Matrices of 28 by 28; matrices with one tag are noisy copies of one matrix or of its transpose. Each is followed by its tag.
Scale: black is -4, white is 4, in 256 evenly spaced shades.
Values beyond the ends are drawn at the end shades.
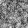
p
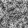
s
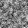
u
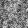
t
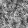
p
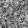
u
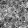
t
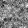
t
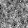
p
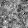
t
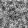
s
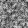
u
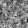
p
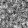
u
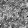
t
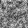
s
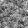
p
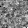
u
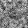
s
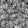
u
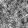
p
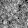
t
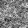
t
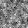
p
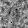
s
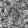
s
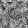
s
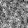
p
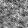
p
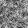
p
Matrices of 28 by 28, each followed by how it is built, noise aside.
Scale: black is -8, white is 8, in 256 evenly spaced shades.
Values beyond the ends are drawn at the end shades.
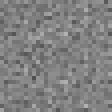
repeating rows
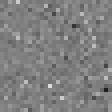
sparse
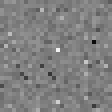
sparse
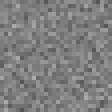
noise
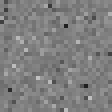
sparse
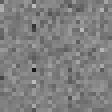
uneven columns
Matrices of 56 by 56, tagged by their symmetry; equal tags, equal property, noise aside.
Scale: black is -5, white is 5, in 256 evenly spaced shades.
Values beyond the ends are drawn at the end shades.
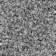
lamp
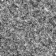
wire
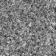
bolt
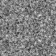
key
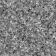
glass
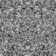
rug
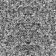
rug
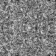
key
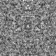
rug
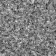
bolt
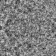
key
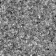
bolt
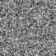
wire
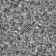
lamp
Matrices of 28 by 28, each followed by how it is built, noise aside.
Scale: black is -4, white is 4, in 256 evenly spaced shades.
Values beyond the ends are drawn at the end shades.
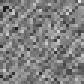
Hankel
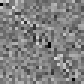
banded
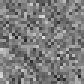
Toeplitz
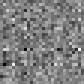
low rank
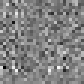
low rank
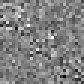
block diagonal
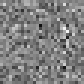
low rank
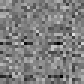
low rank
